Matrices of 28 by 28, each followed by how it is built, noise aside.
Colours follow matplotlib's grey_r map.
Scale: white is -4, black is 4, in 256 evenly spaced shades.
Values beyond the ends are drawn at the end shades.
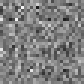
low rank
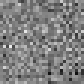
low rank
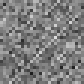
Hankel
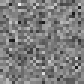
low rank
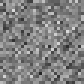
Hankel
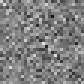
diagonal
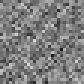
Hankel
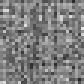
blocks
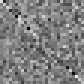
diagonal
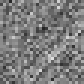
Hankel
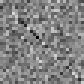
diagonal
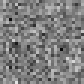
blocks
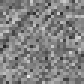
Hankel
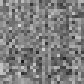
blocks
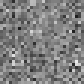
low rank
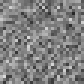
Hankel
